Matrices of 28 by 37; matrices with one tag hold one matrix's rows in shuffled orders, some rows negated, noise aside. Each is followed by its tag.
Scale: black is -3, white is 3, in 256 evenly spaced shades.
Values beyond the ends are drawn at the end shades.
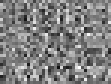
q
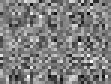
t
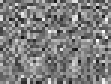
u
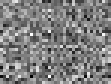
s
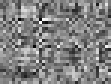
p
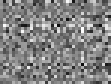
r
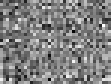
s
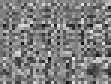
r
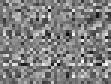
r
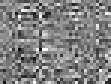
p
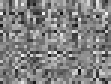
u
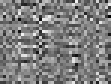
p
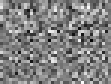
t
